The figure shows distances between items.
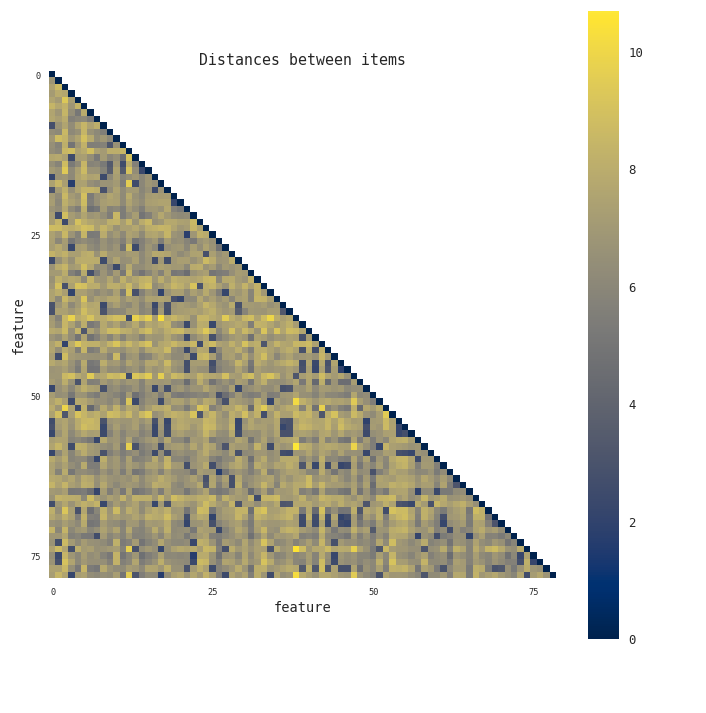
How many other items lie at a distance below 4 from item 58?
8
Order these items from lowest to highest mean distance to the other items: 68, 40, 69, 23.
69, 68, 23, 40
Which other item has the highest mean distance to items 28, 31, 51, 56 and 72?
38
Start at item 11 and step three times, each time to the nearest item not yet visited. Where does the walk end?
9
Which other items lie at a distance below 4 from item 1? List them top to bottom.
22, 44, 73, 75, 76
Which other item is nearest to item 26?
62
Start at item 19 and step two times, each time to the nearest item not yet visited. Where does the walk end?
35
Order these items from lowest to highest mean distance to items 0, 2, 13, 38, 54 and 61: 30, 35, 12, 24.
12, 30, 35, 24
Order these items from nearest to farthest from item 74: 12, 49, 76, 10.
49, 10, 76, 12
